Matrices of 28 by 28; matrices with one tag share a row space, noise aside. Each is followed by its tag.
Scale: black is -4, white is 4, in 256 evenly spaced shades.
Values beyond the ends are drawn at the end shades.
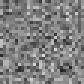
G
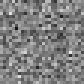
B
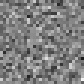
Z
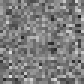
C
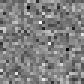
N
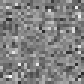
C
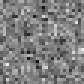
N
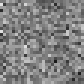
N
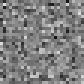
N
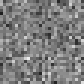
B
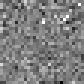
N
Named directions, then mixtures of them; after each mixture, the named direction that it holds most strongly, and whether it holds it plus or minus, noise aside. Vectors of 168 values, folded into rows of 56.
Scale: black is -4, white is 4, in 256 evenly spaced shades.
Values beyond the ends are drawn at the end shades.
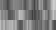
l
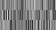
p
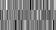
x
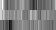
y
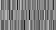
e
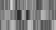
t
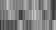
l, minus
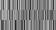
e, plus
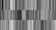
t, plus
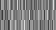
e, minus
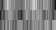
l, minus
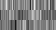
x, plus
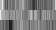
y, plus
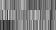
p, minus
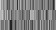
p, plus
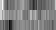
y, plus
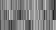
l, minus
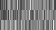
e, minus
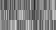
p, minus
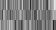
x, plus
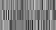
p, plus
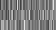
e, minus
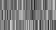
p, minus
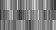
l, minus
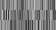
p, plus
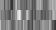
t, minus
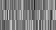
p, minus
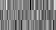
x, plus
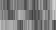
l, plus
